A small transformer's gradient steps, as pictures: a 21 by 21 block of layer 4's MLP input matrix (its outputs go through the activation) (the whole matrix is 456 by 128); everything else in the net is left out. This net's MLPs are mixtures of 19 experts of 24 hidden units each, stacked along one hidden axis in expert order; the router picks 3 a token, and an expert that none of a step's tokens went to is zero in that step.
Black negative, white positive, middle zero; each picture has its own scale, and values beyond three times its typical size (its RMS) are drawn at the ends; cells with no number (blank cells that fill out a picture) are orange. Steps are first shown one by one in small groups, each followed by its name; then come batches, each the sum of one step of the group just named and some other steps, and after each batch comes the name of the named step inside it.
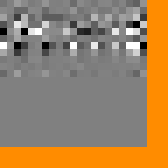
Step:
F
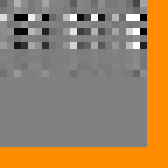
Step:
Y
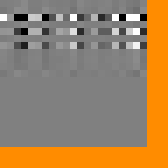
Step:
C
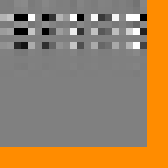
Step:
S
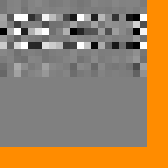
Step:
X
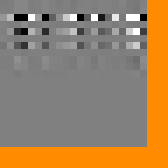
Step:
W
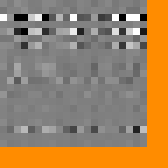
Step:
C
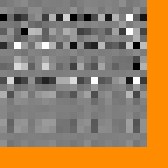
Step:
W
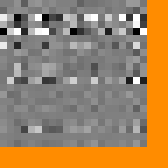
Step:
X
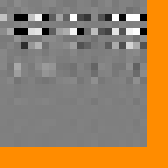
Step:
C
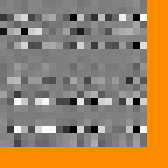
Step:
X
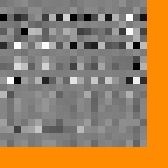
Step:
W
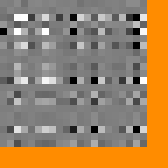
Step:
X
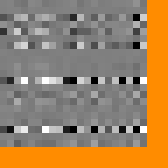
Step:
X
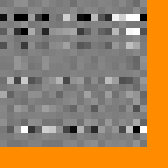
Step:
W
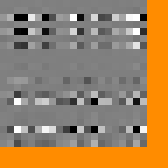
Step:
S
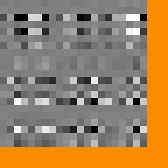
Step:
W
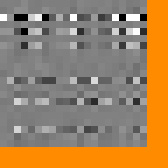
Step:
C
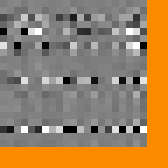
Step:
F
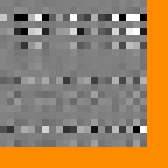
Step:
C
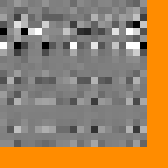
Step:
F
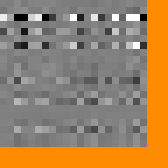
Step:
C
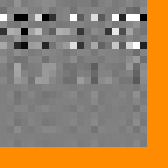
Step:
C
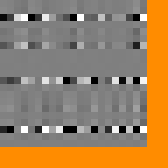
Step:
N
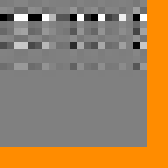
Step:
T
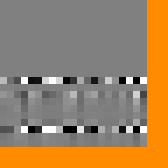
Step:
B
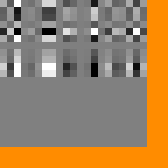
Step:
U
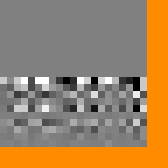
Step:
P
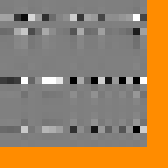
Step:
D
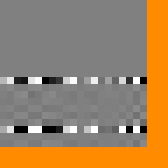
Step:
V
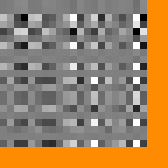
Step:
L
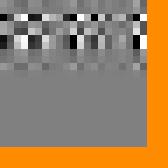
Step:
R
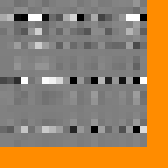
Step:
D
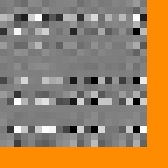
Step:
D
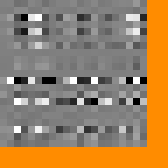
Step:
V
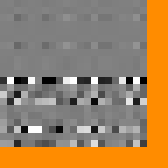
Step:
V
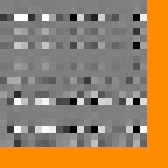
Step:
T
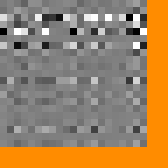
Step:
L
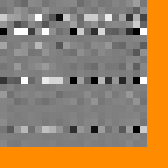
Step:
D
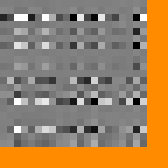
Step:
T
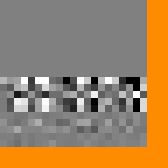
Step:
P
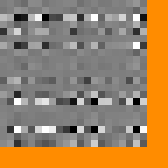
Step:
L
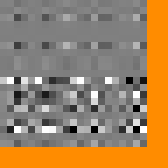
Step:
P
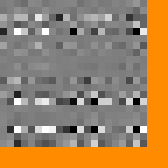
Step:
L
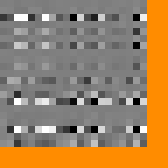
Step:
T
